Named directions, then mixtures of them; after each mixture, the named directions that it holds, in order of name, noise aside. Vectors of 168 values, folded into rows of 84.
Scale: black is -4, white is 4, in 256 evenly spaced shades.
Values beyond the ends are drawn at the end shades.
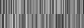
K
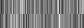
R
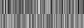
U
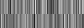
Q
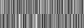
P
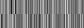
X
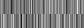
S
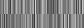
Q.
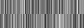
K, R.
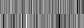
K, R, S.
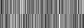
R.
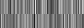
Q.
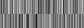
P, U.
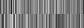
K, X.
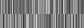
K, P, U.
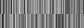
K.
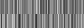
P, Q.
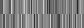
Q, S.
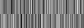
S.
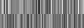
U.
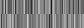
U, X.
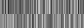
S, U.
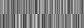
P.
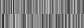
K, P.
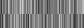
R, U.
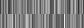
K, Q, U.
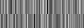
Q, X.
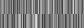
P.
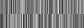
P, R, X.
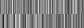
K, P.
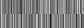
P, Q, S.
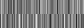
P, Q, S.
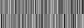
Q, S, X.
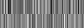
Q, U.
